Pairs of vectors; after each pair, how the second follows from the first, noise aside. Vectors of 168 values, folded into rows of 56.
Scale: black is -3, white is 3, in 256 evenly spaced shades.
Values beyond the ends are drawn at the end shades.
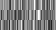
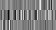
wrapped around, negated, partly zeroed.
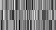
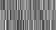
wrapped around, shrunk.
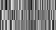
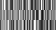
wrapped around, negated.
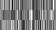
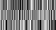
wrapped around, negated.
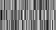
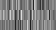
reversed, partly zeroed.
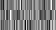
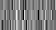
wrapped around, negated, partly zeroed.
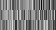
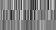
wrapped around, negated, partly zeroed.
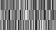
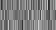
wrapped around, shrunk.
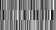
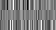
wrapped around, negated, partly zeroed.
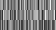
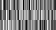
wrapped around, negated.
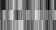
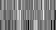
reversed, partly zeroed.
